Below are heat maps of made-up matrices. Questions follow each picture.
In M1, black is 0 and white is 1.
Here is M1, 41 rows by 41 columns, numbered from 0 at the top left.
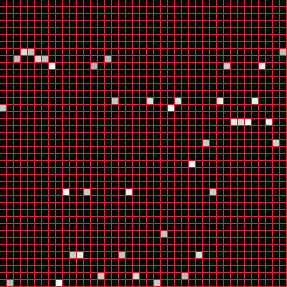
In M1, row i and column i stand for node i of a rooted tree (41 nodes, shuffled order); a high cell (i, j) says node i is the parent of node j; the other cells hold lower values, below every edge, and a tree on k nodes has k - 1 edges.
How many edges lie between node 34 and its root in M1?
5
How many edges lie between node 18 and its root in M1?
8
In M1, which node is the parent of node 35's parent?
36
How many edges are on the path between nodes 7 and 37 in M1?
2
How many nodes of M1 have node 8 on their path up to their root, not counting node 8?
6
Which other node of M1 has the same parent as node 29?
39
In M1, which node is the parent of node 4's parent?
9
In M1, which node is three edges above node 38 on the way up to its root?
14
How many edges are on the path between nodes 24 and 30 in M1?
7
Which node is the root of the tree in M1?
20
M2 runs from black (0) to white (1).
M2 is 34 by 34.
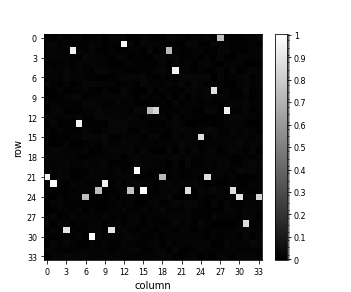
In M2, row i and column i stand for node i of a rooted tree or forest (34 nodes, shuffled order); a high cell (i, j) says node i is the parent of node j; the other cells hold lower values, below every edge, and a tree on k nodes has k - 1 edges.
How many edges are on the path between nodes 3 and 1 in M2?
4
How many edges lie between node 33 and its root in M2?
3
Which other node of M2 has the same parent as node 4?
19
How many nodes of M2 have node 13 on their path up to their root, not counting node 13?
3
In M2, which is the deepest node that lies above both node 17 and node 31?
11
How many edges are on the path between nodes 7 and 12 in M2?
7
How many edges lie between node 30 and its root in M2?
3
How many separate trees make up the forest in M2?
5
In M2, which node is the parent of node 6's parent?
15
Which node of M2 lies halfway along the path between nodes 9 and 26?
23
